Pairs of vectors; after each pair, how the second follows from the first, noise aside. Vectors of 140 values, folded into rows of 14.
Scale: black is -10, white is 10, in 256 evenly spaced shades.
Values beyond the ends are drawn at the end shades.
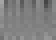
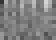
negated, scaled up.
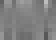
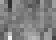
reversed, scaled up.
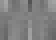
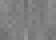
reversed, negated, shrunk.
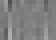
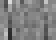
negated, scaled up.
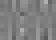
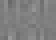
reversed, shrunk.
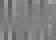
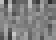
negated, scaled up.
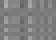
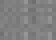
reversed, shrunk.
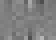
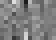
reversed, scaled up.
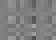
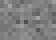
shuffled.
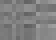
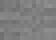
wrapped around, negated, shrunk.
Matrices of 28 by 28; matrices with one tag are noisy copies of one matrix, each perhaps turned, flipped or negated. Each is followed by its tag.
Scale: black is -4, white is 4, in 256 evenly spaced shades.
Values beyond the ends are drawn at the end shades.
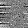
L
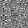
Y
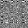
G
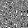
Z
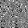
Z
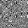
Z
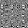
G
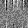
L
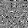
Z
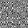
Y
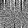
L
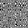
Y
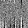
L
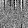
L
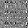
G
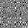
Y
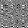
G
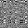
G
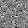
Z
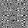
Y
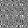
G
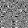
Z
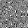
Z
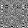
G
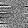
L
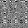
G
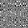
Y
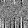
L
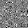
Z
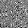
Z
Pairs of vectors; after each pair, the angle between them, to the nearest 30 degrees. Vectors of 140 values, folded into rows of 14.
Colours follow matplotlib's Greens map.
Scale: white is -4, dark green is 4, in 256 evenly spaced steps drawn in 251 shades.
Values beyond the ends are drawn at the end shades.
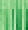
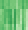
150 degrees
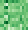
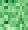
30 degrees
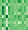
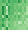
30 degrees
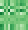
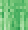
60 degrees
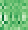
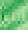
60 degrees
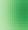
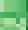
60 degrees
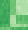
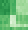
30 degrees
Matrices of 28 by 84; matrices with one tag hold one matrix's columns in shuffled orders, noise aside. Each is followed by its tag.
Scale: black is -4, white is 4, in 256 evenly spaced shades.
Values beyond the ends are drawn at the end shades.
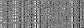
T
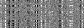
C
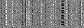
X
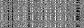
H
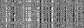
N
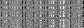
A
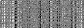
T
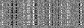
X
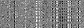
T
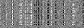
X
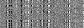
C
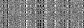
C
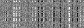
N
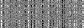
C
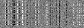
X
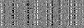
X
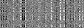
H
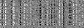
X
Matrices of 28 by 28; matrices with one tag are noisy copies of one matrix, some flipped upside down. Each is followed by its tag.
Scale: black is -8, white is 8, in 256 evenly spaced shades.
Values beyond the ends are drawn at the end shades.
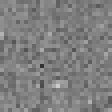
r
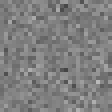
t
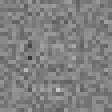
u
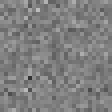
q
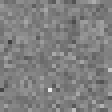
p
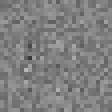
u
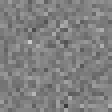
t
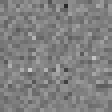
t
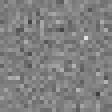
u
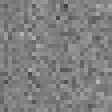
t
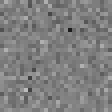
q
